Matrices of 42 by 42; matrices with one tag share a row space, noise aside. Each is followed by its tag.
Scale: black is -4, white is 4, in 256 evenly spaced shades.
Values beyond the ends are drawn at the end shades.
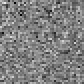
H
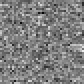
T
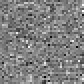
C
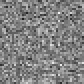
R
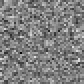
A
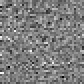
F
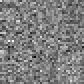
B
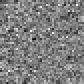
B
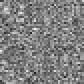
A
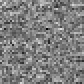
T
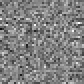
A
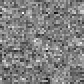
T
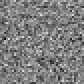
R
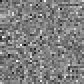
B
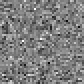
H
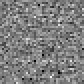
R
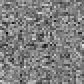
H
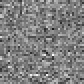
F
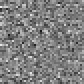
B
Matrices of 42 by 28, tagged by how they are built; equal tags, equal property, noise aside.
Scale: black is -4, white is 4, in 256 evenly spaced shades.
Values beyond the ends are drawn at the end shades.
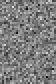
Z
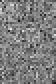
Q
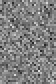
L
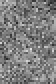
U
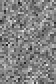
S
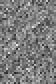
S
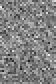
L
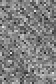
L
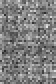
Q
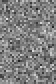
Z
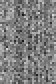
Q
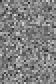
Z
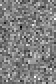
Z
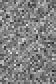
S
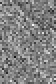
L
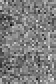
U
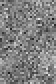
U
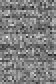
Q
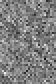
L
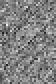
S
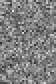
Z
